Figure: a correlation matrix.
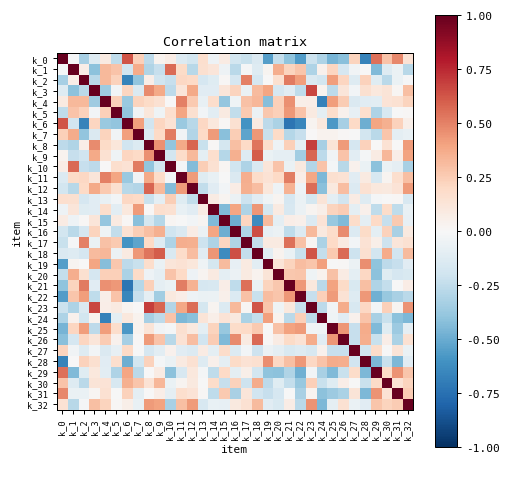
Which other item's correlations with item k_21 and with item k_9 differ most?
k_6
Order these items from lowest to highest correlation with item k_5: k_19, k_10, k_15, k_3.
k_3, k_15, k_10, k_19
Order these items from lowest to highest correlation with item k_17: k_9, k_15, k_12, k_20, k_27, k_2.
k_9, k_27, k_20, k_15, k_12, k_2
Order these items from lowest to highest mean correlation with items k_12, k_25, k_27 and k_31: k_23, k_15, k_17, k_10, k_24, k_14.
k_24, k_10, k_14, k_15, k_23, k_17
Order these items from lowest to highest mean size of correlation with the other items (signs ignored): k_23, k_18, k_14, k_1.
k_14, k_1, k_23, k_18
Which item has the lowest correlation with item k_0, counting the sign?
k_28
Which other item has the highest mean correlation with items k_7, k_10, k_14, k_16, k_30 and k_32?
k_18
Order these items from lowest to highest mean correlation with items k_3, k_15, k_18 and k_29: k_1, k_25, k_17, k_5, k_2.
k_1, k_25, k_2, k_5, k_17
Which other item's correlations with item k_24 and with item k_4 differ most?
k_11
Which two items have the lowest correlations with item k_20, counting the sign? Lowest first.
k_29, k_6
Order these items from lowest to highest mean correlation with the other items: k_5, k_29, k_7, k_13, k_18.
k_29, k_13, k_7, k_5, k_18
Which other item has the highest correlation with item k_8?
k_23
